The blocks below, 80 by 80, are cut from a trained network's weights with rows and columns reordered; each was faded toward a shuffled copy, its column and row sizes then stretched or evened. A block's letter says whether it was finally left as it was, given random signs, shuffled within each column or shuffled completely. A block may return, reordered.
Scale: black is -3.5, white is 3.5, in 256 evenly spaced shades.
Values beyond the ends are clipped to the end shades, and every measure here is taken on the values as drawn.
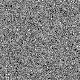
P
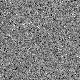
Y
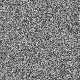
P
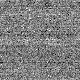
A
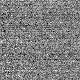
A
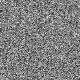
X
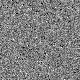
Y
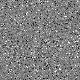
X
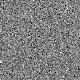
P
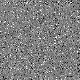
A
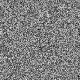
A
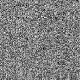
A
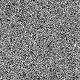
P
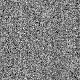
P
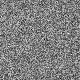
Y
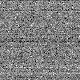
A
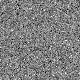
Y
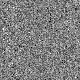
P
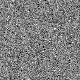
P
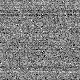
A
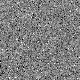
P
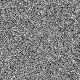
P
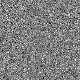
X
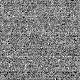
A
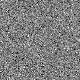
X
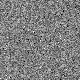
Y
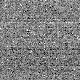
A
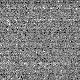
A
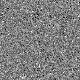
X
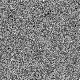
X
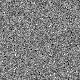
P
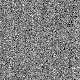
P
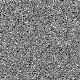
P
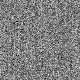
P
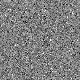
P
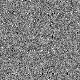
X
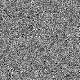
X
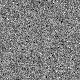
Y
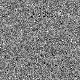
X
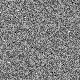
Y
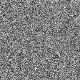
X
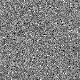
X
